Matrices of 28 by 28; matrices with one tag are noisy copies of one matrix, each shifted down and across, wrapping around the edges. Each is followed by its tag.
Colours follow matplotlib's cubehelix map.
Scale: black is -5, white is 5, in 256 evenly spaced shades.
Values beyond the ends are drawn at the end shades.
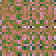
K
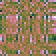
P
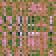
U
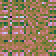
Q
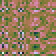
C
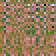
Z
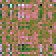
U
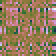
P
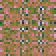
C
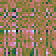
P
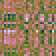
U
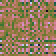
Z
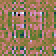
P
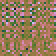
Z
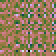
K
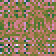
Z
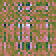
P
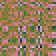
C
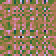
K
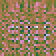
Z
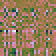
P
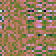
Q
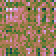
U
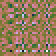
K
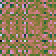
K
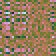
Q
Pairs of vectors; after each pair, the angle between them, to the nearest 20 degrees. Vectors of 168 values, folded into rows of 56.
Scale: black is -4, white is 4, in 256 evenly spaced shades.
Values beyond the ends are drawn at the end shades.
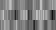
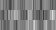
160 degrees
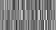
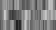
80 degrees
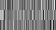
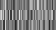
80 degrees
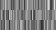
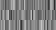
160 degrees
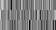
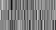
40 degrees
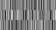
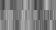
80 degrees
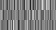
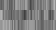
60 degrees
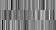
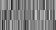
20 degrees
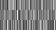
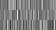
20 degrees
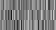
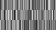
140 degrees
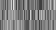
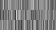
100 degrees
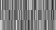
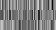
60 degrees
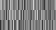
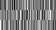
120 degrees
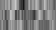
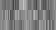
140 degrees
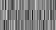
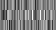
140 degrees
